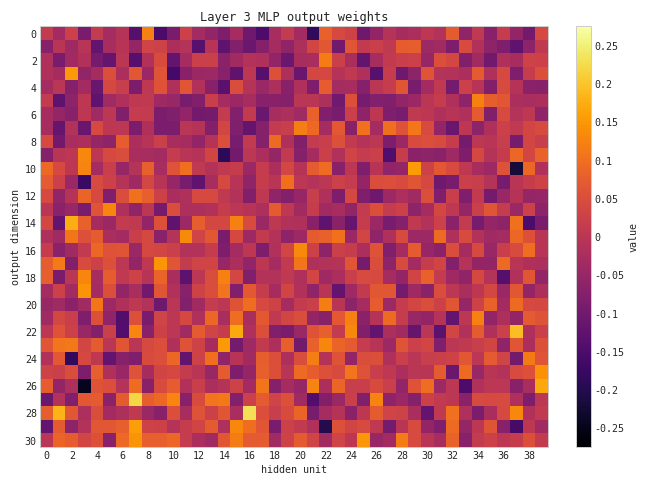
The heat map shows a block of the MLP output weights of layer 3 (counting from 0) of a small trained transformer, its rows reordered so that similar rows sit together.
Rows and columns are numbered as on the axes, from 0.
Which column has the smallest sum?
33
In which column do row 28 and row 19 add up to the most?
16
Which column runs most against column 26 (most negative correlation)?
2
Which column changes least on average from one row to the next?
17
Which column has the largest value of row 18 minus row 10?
37
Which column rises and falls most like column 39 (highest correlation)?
23
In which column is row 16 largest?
20
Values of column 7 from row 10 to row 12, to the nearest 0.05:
0 -0.05 0.1
